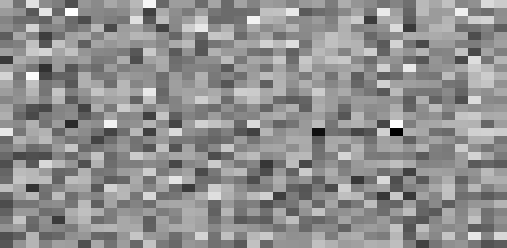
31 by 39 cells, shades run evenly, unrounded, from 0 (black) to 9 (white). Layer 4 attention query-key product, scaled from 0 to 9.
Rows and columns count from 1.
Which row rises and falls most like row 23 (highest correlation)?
17
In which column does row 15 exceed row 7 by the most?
37
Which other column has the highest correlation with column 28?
31
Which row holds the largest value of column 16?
4
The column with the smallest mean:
32
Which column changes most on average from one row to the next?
12
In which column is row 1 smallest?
6
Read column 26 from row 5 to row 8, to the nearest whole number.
7 7 6 7
